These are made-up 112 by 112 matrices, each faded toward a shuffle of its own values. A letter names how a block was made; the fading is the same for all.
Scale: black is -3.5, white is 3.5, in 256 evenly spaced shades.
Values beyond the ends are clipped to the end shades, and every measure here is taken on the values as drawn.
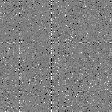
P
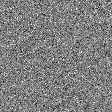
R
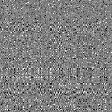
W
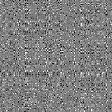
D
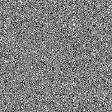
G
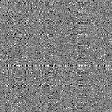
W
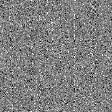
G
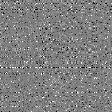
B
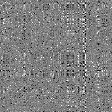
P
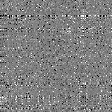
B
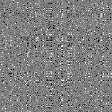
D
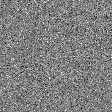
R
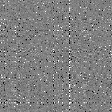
P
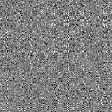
W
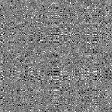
W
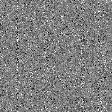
G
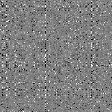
P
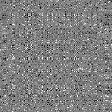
D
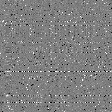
B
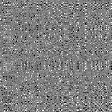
D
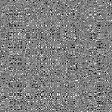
D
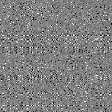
B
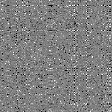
P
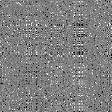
P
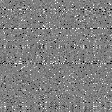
B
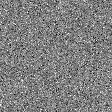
R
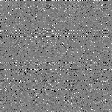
B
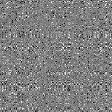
D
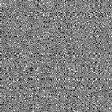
W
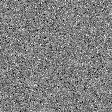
R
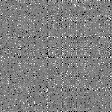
P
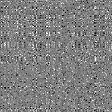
D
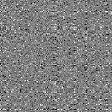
W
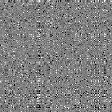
D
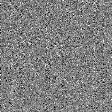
G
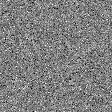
R
